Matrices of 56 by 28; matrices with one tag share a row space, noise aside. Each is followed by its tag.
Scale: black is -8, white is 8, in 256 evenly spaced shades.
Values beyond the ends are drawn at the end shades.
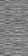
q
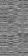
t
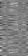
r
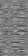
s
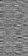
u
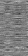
q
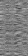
u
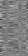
r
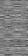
q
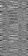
r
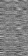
u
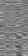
u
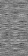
s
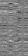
t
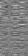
s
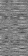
s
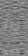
s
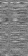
s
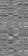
t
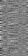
r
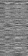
q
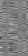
r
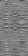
s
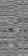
t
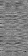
u
